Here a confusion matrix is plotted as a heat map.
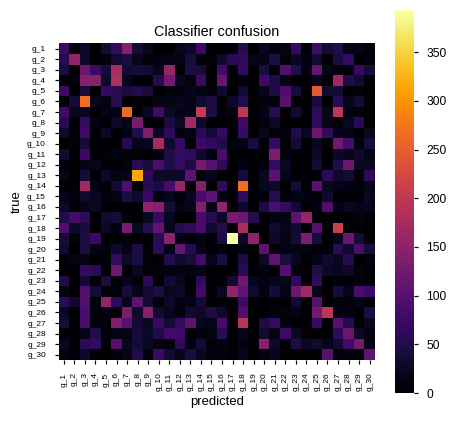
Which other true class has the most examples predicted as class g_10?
g_16
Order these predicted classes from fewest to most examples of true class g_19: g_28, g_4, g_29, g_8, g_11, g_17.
g_8, g_29, g_4, g_28, g_11, g_17
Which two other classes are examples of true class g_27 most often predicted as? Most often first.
g_18, g_6
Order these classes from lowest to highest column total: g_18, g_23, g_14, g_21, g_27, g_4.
g_4, g_23, g_21, g_27, g_14, g_18
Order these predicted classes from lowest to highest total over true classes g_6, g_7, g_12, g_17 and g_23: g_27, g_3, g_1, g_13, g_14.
g_13, g_1, g_27, g_3, g_14
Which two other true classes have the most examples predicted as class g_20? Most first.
g_29, g_4
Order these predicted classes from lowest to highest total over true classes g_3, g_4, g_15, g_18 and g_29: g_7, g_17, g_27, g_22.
g_17, g_22, g_7, g_27
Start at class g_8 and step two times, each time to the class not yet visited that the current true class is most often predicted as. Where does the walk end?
g_21
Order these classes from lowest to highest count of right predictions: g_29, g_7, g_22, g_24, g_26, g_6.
g_6, g_22, g_29, g_24, g_26, g_7
